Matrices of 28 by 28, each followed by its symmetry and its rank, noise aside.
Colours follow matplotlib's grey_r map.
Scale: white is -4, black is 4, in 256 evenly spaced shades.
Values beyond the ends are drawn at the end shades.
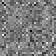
symmetric, rank five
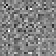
symmetric, rank five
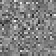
no symmetry, rank six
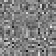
antisymmetric, rank four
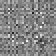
symmetric, rank four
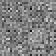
symmetric, rank five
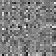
antisymmetric, rank six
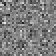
no symmetry, rank six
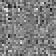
antisymmetric, rank four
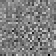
no symmetry, rank six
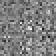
no symmetry, rank six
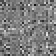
no symmetry, rank six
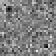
symmetric, rank six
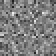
no symmetry, rank six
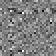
no symmetry, rank five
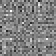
no symmetry, rank six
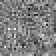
antisymmetric, rank six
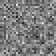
symmetric, rank five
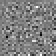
antisymmetric, rank six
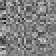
no symmetry, rank four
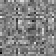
no symmetry, rank four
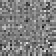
antisymmetric, rank six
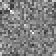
symmetric, rank six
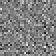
antisymmetric, rank six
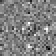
symmetric, rank four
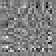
antisymmetric, rank four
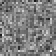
symmetric, rank six
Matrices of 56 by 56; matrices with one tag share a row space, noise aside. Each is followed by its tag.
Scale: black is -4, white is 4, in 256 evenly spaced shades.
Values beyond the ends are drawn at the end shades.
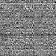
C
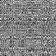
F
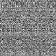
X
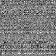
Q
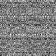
F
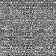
C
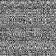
F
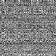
Q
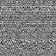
X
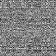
F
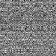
C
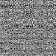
C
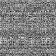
F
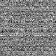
C
